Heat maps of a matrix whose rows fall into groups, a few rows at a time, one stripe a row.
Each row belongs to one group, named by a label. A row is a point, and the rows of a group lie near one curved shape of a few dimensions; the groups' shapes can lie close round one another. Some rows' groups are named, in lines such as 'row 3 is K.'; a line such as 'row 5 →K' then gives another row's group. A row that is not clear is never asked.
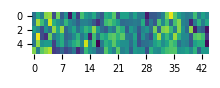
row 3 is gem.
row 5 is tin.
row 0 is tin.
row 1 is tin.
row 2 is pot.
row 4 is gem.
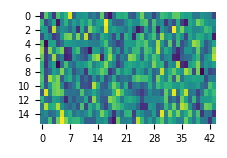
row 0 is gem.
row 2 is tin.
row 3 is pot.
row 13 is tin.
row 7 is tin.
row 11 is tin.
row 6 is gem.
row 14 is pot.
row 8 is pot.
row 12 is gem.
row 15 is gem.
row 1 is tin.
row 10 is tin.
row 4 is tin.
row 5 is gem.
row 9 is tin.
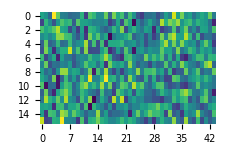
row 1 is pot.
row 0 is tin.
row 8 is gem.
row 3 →pot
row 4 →gem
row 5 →pot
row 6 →tin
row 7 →gem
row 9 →tin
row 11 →gem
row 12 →tin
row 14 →gem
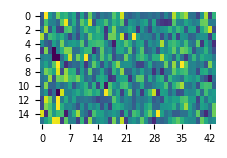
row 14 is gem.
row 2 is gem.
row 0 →tin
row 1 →tin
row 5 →gem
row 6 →pot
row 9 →gem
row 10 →gem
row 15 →tin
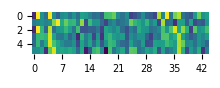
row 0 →tin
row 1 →gem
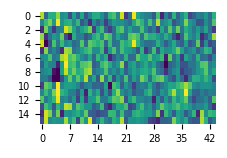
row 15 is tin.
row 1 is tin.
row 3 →gem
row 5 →gem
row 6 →gem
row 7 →tin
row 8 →tin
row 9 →pot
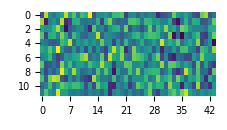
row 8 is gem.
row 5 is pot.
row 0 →tin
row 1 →gem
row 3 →gem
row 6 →pot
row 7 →pot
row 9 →tin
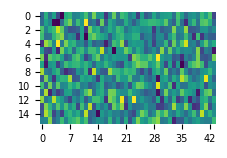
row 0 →gem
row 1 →pot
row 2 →pot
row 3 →pot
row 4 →tin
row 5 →pot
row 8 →gem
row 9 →gem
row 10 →tin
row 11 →gem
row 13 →tin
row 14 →pot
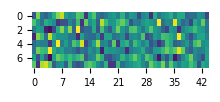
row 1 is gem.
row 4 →tin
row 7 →tin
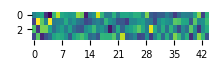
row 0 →tin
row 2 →tin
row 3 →gem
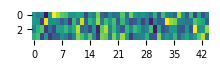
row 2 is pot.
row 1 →tin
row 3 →gem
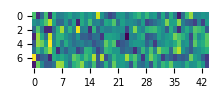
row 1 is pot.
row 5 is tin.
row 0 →tin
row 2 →pot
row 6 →pot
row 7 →gem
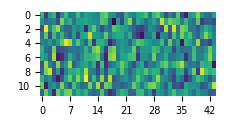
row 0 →tin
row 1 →pot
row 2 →tin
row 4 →gem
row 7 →gem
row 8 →pot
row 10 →gem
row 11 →gem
